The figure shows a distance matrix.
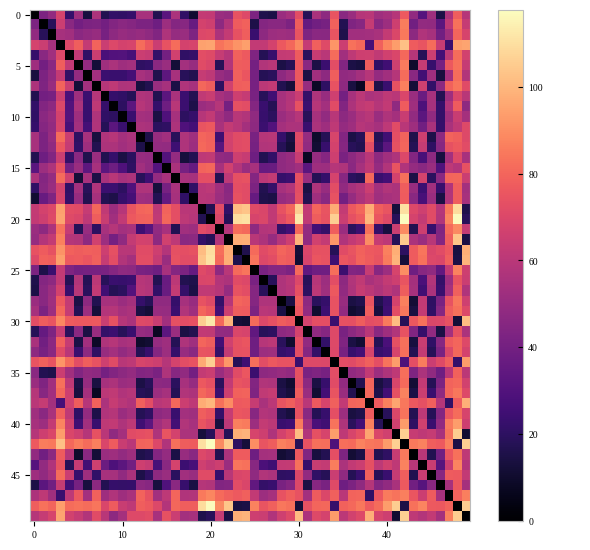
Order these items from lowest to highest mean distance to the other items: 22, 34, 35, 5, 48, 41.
5, 35, 22, 41, 34, 48
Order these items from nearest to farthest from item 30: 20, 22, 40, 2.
2, 40, 22, 20
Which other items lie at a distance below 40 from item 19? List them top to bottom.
20, 22, 41, 49
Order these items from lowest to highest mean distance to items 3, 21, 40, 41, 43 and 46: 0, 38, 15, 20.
0, 15, 20, 38
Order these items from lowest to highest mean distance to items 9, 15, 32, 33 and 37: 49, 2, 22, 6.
6, 2, 22, 49
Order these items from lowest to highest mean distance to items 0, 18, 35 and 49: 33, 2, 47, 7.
2, 33, 7, 47
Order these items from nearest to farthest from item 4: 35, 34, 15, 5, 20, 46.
46, 15, 35, 5, 20, 34
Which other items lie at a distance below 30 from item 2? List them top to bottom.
1, 25, 35
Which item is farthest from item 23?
20
